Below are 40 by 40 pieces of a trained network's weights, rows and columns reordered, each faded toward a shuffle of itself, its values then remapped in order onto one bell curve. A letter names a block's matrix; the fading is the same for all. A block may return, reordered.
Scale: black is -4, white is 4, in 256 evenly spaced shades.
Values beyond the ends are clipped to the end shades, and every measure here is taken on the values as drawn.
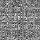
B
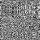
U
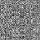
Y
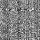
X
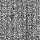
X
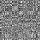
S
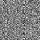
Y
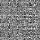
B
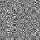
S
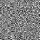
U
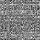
B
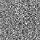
U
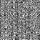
X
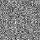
U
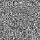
U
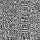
Y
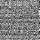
B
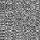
S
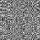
S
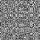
S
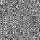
S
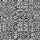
S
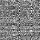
B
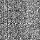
X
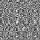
S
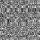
S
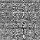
B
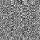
Y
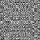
Y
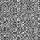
Y
